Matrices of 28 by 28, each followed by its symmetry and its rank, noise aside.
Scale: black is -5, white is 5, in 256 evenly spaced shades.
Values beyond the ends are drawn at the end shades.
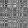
no symmetry, rank two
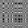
symmetric, rank one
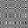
no symmetry, rank one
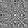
symmetric, rank two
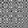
symmetric, rank two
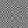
no symmetry, rank two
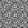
symmetric, rank three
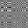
no symmetry, rank one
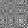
symmetric, rank two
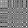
symmetric, rank one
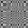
symmetric, rank one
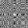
symmetric, rank two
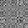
symmetric, rank three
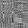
no symmetry, rank three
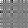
symmetric, rank one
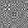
symmetric, rank three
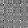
no symmetry, rank two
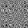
no symmetry, rank three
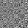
no symmetry, rank three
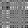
symmetric, rank one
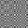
symmetric, rank one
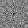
symmetric, rank three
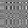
no symmetry, rank one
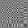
symmetric, rank one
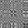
symmetric, rank two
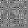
antisymmetric, rank two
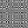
antisymmetric, rank two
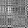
no symmetry, rank two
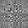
symmetric, rank three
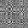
no symmetry, rank two
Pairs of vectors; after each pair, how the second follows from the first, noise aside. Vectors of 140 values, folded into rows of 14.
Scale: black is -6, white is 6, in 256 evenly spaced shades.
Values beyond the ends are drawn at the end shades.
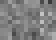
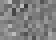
shuffled.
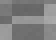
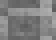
wrapped around.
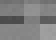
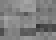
wrapped around.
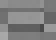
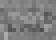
partly zeroed.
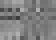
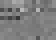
partly zeroed.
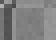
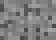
shuffled.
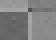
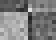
negated, scaled up.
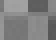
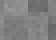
shrunk.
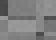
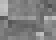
negated.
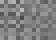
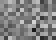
reversed, negated, scaled up.
